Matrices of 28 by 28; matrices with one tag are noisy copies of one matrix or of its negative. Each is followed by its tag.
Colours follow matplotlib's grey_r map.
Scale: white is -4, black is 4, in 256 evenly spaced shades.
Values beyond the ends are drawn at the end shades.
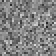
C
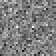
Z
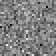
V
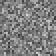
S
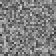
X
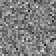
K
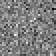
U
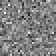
X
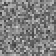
K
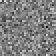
C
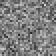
S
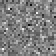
S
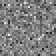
X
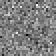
Z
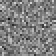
C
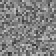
U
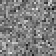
U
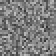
C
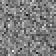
S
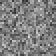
U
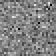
U
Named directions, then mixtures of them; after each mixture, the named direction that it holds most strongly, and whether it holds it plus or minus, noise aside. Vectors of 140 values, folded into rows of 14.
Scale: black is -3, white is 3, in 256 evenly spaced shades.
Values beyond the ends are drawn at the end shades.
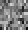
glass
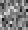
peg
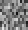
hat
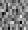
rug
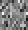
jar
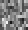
peg, minus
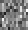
peg, minus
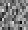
rug, plus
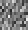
jar, minus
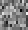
jar, plus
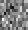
peg, minus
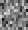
peg, plus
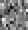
peg, minus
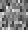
rug, minus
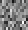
jar, plus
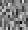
rug, plus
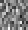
rug, minus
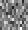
rug, minus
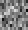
peg, plus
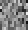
hat, plus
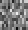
hat, minus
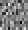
rug, plus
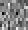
hat, plus
